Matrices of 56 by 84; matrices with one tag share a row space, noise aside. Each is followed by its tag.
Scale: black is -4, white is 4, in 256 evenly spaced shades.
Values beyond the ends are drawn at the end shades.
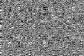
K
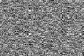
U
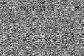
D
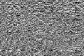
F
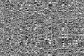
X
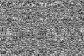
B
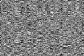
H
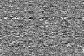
U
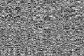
F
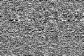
U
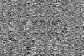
D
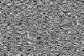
H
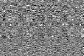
D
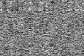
U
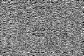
D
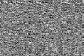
U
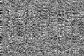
K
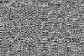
K
